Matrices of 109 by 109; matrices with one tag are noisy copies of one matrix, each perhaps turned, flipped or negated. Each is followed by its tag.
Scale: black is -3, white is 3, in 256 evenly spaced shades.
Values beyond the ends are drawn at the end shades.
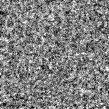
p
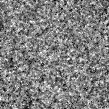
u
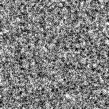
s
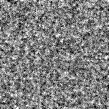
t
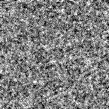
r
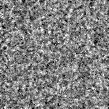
s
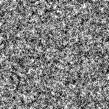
r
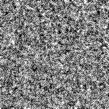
s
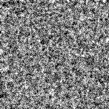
p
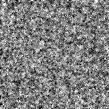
p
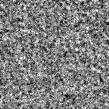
s
